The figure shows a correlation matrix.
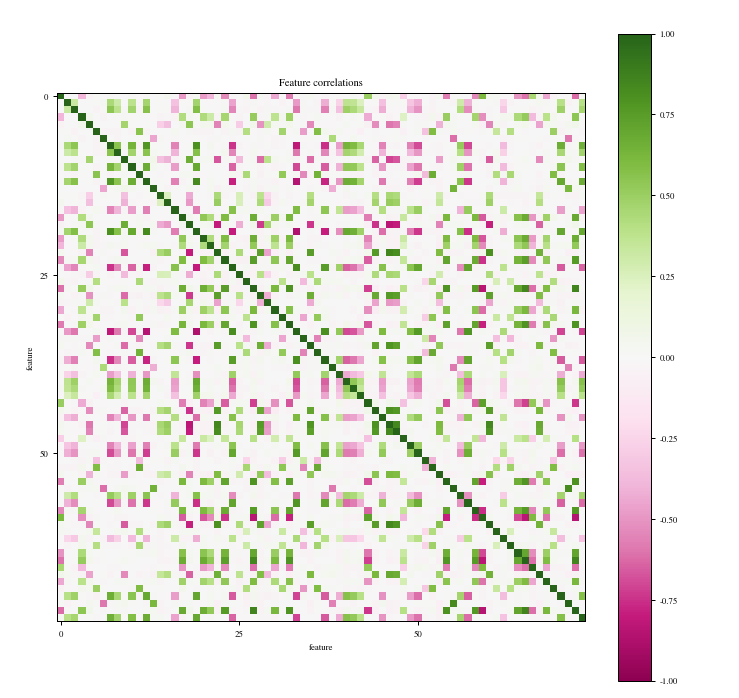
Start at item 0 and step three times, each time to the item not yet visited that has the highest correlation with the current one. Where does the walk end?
66
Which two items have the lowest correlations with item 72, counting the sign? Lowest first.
59, 43
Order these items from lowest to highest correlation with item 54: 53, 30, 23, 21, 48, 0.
0, 53, 48, 21, 30, 23
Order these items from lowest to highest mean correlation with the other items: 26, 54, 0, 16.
0, 16, 26, 54
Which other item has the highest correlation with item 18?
9
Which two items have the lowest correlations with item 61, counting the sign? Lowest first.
34, 51
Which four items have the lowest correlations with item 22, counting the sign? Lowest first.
18, 9, 4, 29
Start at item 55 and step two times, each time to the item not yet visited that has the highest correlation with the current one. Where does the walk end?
13
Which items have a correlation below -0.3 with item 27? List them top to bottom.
0, 43, 59, 66
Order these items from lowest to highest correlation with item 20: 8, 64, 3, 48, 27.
8, 48, 3, 64, 27
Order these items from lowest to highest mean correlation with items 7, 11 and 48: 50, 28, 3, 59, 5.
50, 59, 28, 3, 5
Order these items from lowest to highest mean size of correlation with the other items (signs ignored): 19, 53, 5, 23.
5, 53, 23, 19
